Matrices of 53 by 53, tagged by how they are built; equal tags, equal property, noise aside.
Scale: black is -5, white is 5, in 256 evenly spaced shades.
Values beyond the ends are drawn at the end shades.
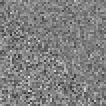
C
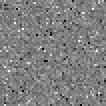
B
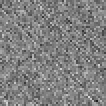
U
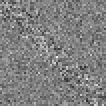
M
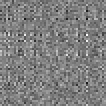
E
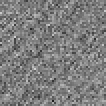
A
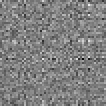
E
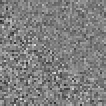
C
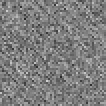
U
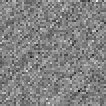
A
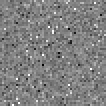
B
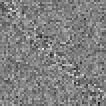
M
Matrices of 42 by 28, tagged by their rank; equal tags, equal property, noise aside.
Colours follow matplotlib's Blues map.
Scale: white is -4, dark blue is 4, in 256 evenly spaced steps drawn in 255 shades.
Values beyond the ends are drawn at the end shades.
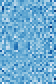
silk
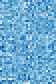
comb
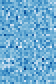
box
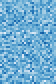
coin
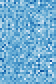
coin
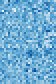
coin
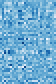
silk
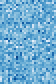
comb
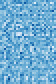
comb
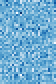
box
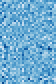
box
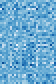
silk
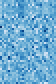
silk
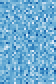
coin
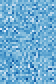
comb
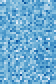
coin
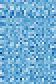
box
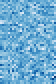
box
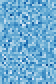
comb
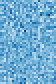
coin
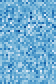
coin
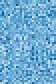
comb
